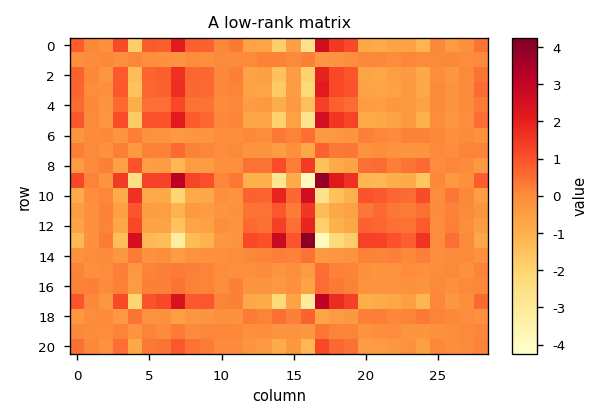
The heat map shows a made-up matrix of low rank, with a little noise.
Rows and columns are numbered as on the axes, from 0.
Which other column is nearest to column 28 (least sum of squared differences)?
9
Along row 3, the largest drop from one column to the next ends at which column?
4
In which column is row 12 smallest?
17
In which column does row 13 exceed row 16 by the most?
16
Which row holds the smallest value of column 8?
13
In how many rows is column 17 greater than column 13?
12
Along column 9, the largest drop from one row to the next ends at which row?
10
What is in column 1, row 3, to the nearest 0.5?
0
